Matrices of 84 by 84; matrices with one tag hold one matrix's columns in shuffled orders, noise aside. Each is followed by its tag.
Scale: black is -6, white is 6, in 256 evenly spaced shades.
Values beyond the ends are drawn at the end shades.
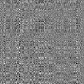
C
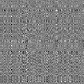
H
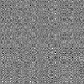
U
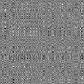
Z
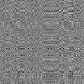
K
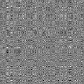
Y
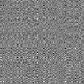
U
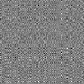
U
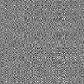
U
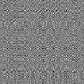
K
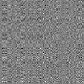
U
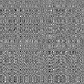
H
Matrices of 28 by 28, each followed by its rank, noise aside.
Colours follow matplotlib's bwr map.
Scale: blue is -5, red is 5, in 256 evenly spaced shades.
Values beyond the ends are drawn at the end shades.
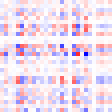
two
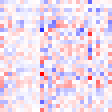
four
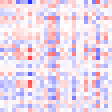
two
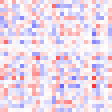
four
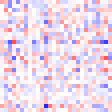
four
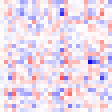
four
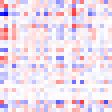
three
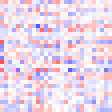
three
